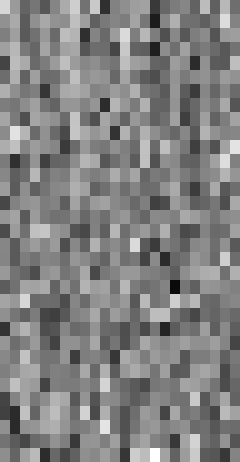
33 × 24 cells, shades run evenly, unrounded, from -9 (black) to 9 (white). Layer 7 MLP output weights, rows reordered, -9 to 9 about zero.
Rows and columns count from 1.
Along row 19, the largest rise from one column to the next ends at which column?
23
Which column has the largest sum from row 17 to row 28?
3
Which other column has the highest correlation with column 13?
2
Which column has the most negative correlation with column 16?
8
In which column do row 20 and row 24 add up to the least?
17
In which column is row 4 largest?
13
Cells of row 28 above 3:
2
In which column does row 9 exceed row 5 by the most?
1
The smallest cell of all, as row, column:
21, 18
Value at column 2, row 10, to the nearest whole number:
7
